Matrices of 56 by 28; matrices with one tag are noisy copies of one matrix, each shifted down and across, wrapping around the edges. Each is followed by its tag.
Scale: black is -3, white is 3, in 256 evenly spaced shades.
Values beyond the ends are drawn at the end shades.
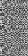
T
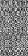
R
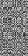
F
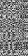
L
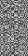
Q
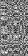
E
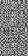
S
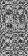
E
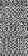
S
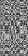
E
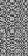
Q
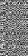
T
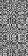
F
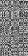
F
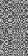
Q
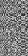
Q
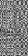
S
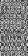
R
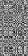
F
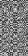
Q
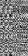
L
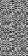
T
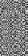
Q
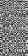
T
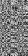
E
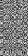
Q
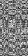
E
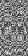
E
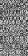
R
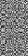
Q
